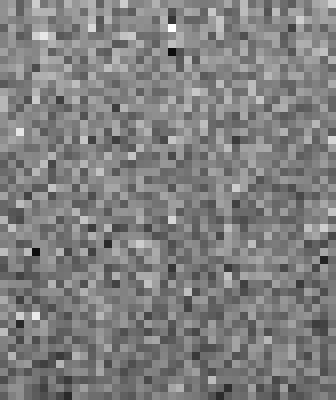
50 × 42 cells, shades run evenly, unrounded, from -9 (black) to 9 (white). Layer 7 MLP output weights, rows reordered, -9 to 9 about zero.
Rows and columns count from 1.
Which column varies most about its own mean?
22
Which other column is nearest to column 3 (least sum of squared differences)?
39
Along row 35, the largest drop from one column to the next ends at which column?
30
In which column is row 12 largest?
25
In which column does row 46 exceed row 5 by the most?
8
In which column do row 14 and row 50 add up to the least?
9
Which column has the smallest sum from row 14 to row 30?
38
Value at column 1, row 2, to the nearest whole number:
1
